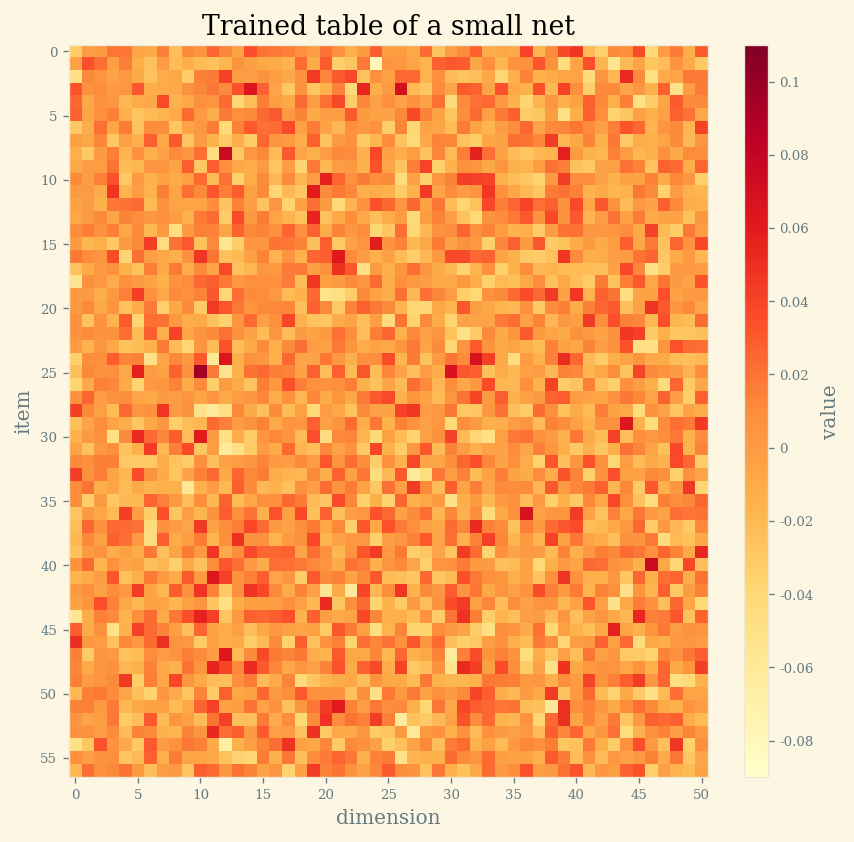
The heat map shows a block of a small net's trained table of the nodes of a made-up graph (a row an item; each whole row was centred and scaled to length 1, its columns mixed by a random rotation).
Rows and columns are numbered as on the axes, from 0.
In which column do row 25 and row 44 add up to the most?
10
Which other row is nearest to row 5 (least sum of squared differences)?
32
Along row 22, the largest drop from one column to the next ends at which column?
46
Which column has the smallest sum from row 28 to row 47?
33
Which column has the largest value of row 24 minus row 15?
12
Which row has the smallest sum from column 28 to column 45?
17
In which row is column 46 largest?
40
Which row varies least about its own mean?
27
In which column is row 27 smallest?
49
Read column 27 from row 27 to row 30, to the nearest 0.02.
0 0.04 0 -0.04
